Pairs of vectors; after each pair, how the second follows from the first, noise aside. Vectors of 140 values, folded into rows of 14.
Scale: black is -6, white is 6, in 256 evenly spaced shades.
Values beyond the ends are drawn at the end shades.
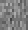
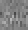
negated, partly zeroed.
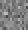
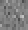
reversed, partly zeroed.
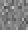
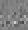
reversed, partly zeroed.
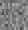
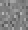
negated, partly zeroed.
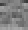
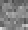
reversed, negated.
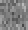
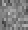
reversed, negated.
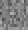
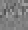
wrapped around, negated, partly zeroed.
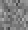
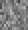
wrapped around.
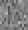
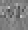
reversed, partly zeroed.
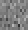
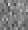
reversed, negated.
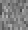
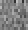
wrapped around.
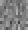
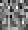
reversed, negated, scaled up.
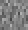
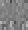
wrapped around, negated, partly zeroed.
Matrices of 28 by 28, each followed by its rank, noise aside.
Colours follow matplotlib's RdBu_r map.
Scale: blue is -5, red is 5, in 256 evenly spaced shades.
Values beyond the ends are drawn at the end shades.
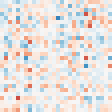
six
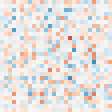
seven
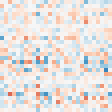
five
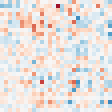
six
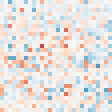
six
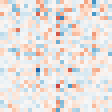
four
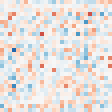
seven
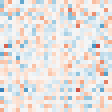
five
